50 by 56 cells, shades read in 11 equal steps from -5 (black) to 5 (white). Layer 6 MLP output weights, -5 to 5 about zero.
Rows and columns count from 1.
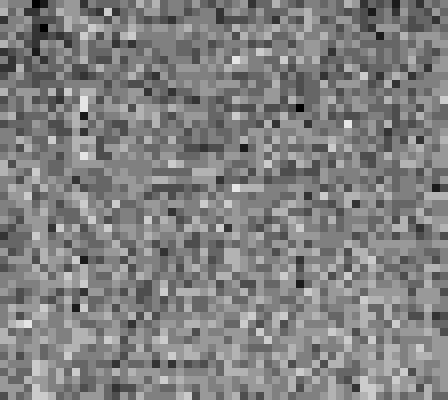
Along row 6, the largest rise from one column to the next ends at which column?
6
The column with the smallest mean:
48
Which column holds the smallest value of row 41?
17
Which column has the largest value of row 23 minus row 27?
22
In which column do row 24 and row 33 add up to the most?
30
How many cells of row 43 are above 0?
31
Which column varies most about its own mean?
11
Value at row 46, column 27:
0
